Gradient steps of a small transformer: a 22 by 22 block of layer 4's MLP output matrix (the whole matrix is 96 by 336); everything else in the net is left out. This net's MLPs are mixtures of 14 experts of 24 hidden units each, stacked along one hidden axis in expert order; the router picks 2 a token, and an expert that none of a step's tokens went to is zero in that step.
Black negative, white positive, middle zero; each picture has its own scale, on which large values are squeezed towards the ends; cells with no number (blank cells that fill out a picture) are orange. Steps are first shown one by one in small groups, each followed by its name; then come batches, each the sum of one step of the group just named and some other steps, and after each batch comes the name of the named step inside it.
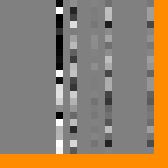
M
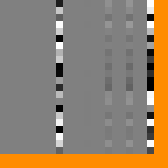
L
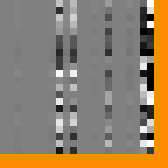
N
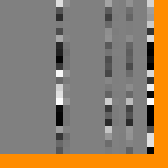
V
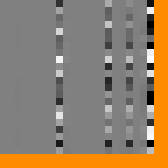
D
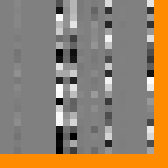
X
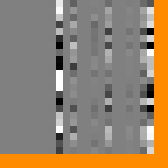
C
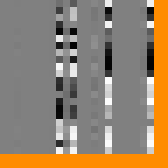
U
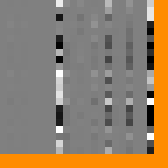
V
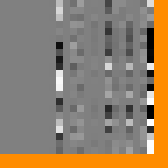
C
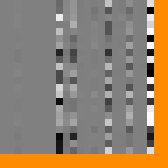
X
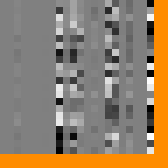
X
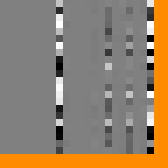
L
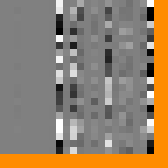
U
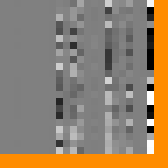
U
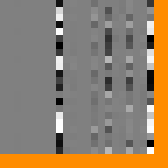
D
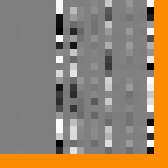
U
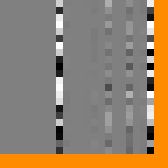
L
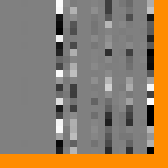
V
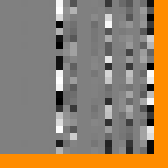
C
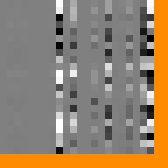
N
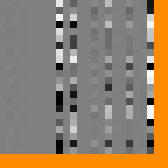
D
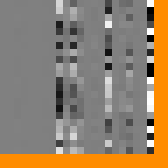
U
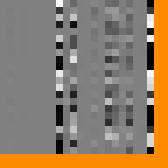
V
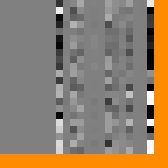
M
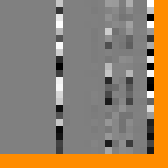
L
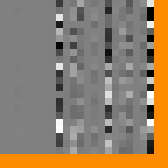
U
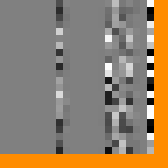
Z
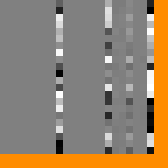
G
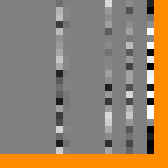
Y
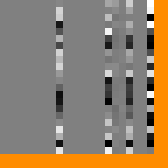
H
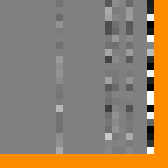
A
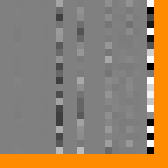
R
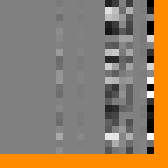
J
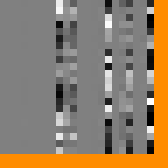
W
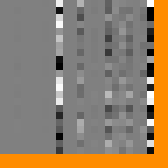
R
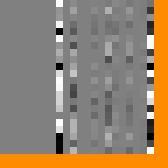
A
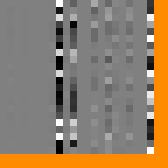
A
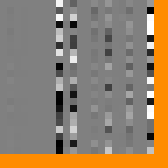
Y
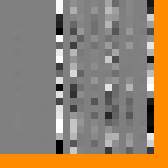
G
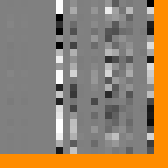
J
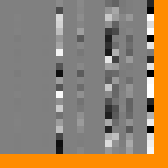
G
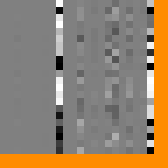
R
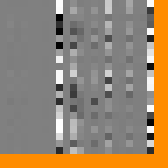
R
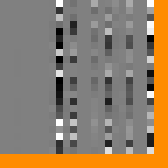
H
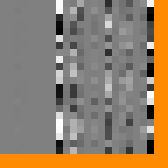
W
